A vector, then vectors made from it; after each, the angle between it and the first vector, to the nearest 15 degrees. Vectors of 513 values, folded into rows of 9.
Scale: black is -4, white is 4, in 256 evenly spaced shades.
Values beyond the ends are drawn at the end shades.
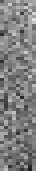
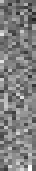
165 degrees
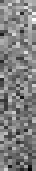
15 degrees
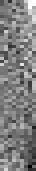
75 degrees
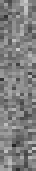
90 degrees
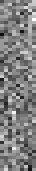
30 degrees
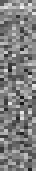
60 degrees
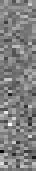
75 degrees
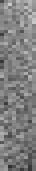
30 degrees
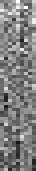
60 degrees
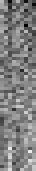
90 degrees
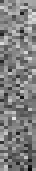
30 degrees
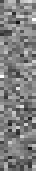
60 degrees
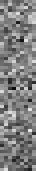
60 degrees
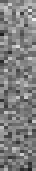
45 degrees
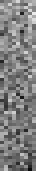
15 degrees
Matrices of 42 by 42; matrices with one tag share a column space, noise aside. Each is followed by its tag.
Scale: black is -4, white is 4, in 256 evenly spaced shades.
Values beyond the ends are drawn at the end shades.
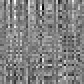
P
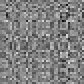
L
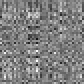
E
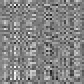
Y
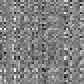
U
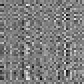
Y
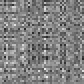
U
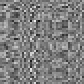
L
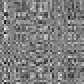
E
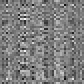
Y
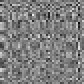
L
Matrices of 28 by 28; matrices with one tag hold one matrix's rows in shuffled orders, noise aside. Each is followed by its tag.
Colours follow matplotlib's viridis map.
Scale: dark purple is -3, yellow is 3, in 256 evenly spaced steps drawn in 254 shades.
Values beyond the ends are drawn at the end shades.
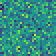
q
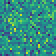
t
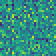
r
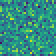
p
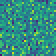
r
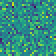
r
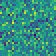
r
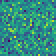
t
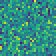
q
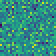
r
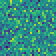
t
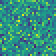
q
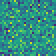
t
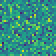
q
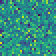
q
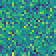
r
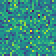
t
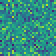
r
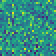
r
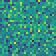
t
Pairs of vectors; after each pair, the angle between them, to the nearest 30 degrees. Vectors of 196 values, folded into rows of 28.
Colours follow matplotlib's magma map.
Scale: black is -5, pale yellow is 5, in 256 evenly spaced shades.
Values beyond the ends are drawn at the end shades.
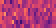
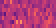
150 degrees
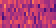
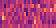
150 degrees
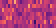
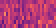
90 degrees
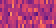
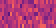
30 degrees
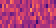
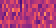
60 degrees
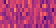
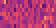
150 degrees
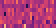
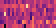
150 degrees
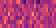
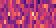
30 degrees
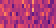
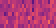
150 degrees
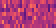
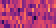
150 degrees
